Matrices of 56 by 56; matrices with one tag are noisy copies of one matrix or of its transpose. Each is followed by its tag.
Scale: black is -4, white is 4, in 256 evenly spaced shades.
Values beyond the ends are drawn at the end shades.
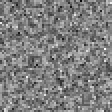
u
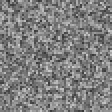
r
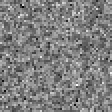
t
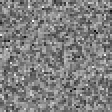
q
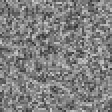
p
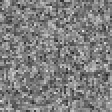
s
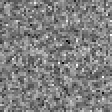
u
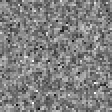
t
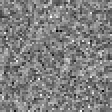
q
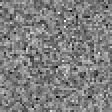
r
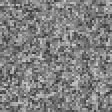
t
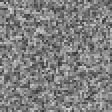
r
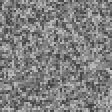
s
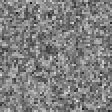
p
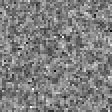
p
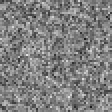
s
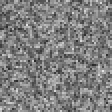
u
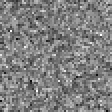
u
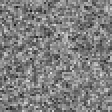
t
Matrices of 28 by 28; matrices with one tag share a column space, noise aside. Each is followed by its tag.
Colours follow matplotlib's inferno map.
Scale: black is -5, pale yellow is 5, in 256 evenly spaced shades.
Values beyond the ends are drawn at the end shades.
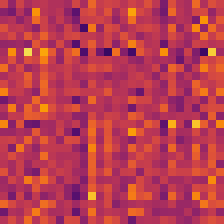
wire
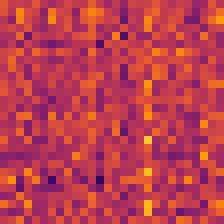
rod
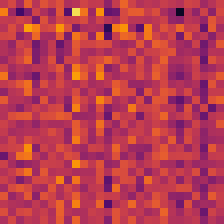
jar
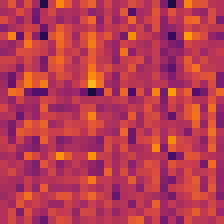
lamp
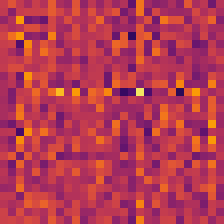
lamp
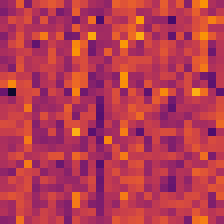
lamp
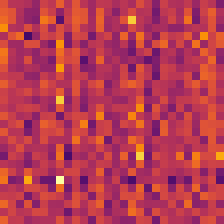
rod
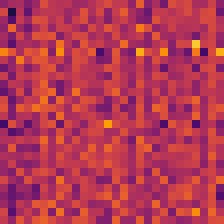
wire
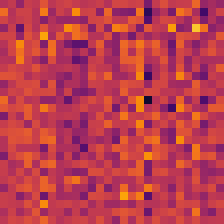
jar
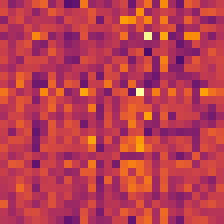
lamp
